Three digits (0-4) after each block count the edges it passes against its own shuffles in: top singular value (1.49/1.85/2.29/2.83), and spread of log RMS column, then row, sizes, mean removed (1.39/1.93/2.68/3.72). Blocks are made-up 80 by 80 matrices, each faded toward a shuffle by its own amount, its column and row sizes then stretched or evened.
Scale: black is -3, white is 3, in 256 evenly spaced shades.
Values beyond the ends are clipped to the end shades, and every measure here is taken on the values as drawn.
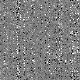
0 3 1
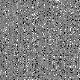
1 3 0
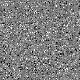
0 1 1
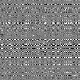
4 1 4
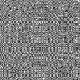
4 1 2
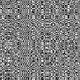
4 3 1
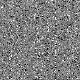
0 2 0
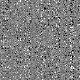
1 3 1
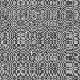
4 1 2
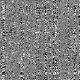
2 3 1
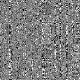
2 3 0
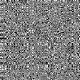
3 2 2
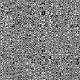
2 3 1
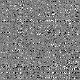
1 2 3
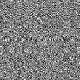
3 0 2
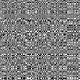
4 1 4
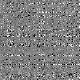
0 3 4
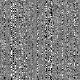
0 4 0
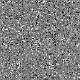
0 2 2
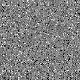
2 1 1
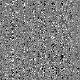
1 3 1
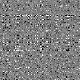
3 2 3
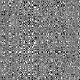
3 3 2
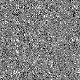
1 2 1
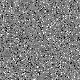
1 0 0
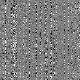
2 4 1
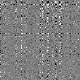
3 3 2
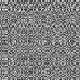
4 1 3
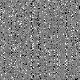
2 3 0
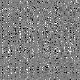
2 3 2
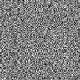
3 1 1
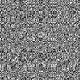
3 1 2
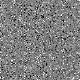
0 2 0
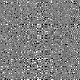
3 2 3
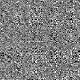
2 2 2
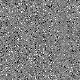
0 2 1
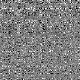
2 2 3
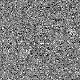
1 1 1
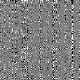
3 4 2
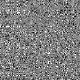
2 2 2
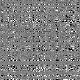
2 3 4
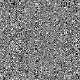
1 3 1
